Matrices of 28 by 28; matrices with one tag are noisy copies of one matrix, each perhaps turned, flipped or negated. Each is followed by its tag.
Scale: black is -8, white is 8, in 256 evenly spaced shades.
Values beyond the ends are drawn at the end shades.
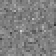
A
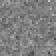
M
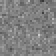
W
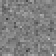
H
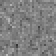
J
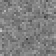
J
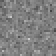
J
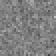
M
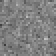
J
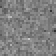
J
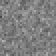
M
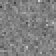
M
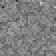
M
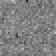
W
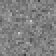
A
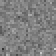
M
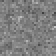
W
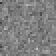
H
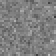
M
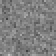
H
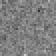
J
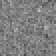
J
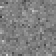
M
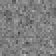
A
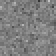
M
